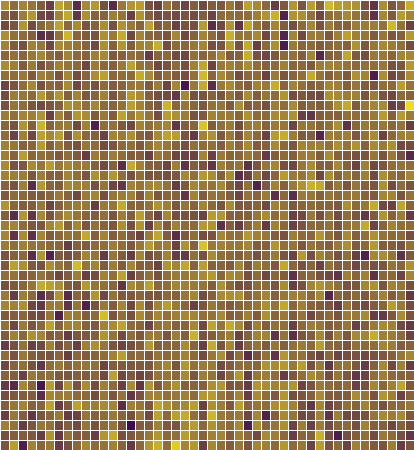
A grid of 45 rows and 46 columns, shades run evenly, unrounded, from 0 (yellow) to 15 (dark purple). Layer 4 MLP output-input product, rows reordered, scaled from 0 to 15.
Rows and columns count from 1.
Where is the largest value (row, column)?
43, 15
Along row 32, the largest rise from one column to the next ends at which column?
13
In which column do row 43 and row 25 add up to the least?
23
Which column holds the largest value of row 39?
5
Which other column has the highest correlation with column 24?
21
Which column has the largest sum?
4
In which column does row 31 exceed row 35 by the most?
10
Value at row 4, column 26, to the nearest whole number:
3
